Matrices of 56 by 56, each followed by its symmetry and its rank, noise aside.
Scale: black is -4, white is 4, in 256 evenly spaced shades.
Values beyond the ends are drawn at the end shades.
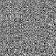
no symmetry, rank six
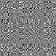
antisymmetric, rank four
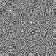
symmetric, rank six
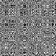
symmetric, rank four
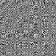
symmetric, rank six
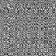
antisymmetric, rank four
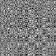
symmetric, rank four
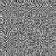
antisymmetric, rank eight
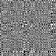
antisymmetric, rank four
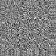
antisymmetric, rank eight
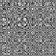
symmetric, rank four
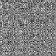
antisymmetric, rank six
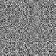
no symmetry, rank eight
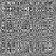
no symmetry, rank four
